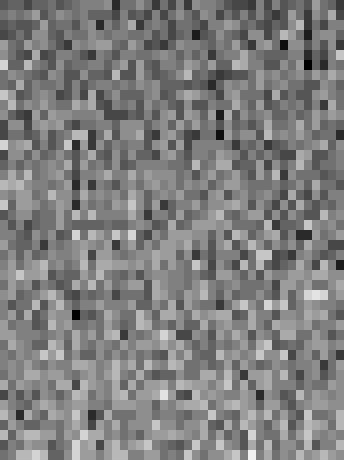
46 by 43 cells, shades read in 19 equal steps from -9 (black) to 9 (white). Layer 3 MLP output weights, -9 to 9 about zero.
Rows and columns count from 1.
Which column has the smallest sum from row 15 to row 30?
36
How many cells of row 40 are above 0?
22
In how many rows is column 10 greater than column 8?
21
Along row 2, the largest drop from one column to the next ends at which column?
43
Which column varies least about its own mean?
42
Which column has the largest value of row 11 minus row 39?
10
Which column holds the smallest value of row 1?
15
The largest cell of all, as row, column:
46, 32
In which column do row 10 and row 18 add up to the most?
35
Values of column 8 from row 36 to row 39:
5 0 2 3
